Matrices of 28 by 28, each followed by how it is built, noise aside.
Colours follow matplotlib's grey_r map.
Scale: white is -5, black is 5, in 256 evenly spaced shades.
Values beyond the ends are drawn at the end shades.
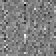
uneven columns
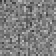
noise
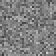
noise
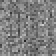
blocks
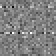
uneven rows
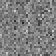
uneven columns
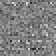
uneven rows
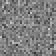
noise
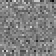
uneven rows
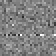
uneven rows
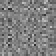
low rank
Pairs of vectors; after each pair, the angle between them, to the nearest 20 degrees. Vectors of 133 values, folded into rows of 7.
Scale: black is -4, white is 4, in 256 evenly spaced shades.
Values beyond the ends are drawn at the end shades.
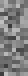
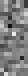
60 degrees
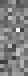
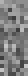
120 degrees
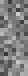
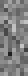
100 degrees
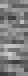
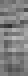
100 degrees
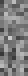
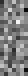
40 degrees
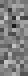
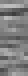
80 degrees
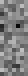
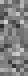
60 degrees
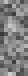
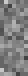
60 degrees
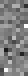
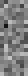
120 degrees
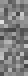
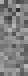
100 degrees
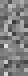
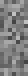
60 degrees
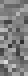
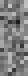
80 degrees
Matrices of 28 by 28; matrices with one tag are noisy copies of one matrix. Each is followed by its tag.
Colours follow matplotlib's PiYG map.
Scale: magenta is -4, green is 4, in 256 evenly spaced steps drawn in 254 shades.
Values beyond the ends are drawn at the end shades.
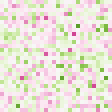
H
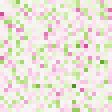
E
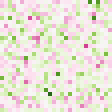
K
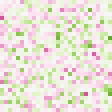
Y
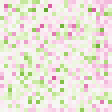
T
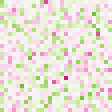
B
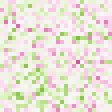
T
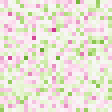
K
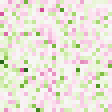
H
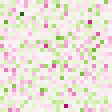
B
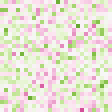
H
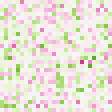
H
